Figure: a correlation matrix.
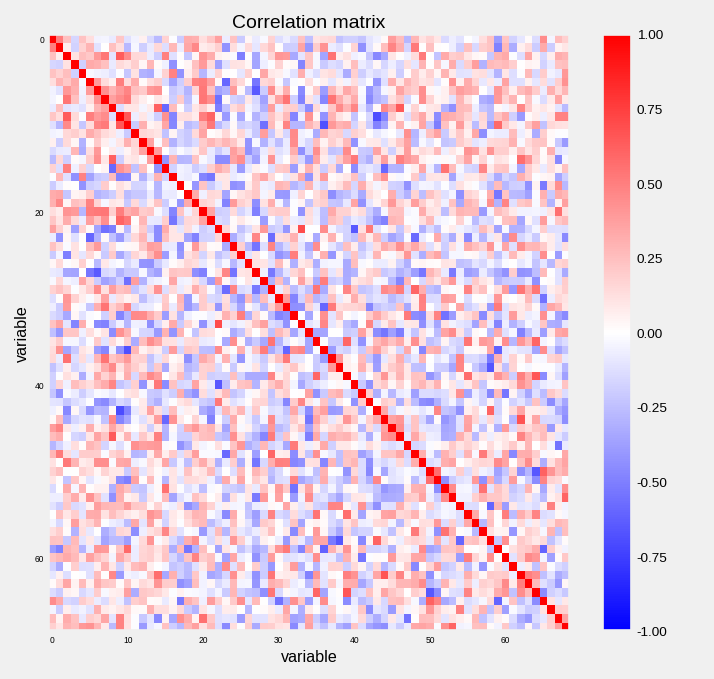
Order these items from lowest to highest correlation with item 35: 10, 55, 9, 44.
9, 10, 44, 55
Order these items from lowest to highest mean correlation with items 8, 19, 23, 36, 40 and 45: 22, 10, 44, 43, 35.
10, 22, 35, 43, 44
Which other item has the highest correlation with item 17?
67
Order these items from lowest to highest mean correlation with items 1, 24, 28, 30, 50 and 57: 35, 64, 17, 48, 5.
64, 17, 35, 5, 48
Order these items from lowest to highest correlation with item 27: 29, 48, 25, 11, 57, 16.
29, 48, 11, 57, 25, 16
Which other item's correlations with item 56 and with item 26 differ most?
13
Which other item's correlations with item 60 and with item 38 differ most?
58
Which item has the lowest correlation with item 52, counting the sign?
32
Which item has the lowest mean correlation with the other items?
27
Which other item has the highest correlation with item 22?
33
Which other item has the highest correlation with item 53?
68
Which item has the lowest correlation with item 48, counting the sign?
23
